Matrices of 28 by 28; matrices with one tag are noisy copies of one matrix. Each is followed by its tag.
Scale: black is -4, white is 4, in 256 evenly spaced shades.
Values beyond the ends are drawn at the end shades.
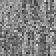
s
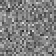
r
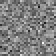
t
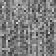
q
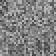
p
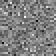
t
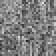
s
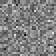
t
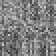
s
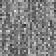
q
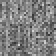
q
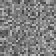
t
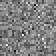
t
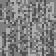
q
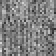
q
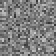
t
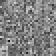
p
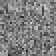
p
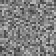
t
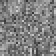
p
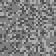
t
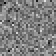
r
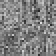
s
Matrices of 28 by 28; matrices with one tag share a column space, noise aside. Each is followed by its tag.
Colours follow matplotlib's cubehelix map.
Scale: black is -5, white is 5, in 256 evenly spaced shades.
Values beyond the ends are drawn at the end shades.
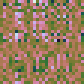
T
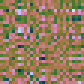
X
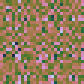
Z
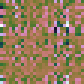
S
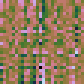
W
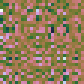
X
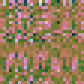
T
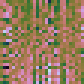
W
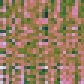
W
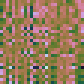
W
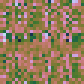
T
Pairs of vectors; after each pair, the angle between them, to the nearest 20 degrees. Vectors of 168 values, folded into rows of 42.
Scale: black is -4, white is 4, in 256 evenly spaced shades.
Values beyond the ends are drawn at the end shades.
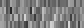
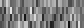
160 degrees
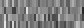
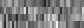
140 degrees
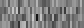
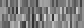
160 degrees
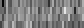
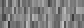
60 degrees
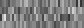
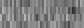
120 degrees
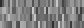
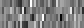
100 degrees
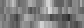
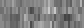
40 degrees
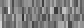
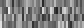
20 degrees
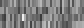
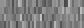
100 degrees
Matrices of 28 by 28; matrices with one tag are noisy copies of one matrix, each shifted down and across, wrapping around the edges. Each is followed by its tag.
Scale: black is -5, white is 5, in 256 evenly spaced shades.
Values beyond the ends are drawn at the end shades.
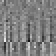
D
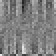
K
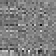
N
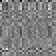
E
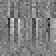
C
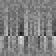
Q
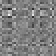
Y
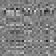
N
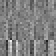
C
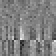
K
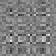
Y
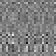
E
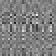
E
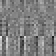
C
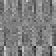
C
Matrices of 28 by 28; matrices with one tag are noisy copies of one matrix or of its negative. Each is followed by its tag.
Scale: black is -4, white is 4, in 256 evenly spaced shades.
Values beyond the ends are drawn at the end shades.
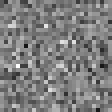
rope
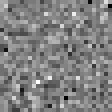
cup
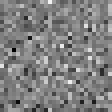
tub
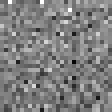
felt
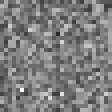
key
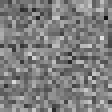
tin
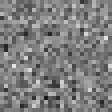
cup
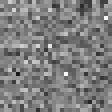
tin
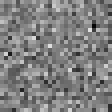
tub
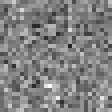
cup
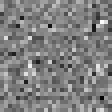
tub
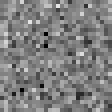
key
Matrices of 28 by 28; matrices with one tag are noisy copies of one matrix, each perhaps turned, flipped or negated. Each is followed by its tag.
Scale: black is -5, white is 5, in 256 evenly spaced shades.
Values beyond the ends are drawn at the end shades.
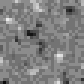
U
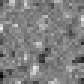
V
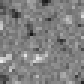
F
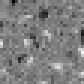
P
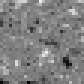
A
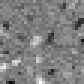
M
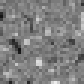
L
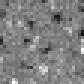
P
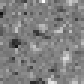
P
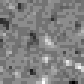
M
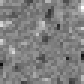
V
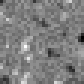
F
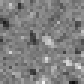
M
